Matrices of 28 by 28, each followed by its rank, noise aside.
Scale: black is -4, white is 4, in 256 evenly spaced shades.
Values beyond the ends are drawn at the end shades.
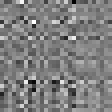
three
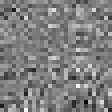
six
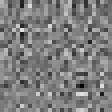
four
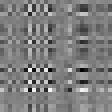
one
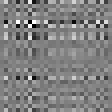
one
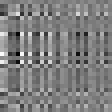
one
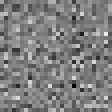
six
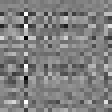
two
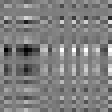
one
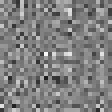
four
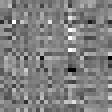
three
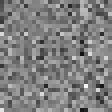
six
